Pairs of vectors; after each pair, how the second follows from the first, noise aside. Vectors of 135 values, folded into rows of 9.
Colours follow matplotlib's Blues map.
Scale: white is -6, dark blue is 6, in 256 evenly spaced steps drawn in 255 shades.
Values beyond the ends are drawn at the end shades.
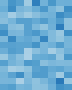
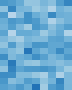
reversed.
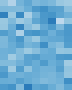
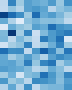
wrapped around, scaled up.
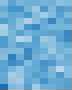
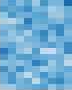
reversed.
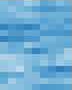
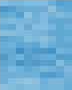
wrapped around, shrunk.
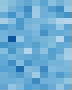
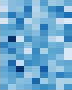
scaled up.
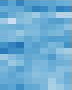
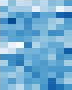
negated, scaled up.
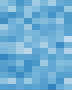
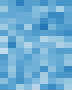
reversed.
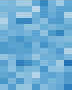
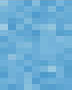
reversed, negated, shrunk.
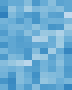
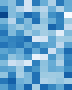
scaled up.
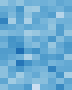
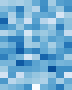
scaled up.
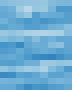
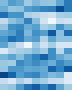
wrapped around, scaled up.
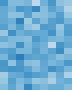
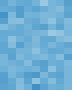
reversed, negated, shrunk.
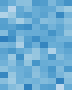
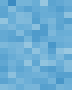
reversed, negated, shrunk.
